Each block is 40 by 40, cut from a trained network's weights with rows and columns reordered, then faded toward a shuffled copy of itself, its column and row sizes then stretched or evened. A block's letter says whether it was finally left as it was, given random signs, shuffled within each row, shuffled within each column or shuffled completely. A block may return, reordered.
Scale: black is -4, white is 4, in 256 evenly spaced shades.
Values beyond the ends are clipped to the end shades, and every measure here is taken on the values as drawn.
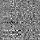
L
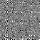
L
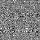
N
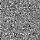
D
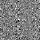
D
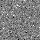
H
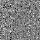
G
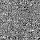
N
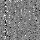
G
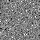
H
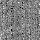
G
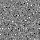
H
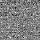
L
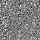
G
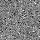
H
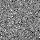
H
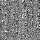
G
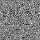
N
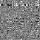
L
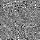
D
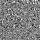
N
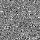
N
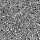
H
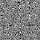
D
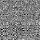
L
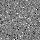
H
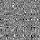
L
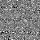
N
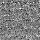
N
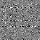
D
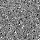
H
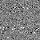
N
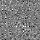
D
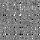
L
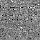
N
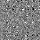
D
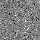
H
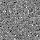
H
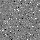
H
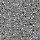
G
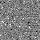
H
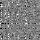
D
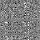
L
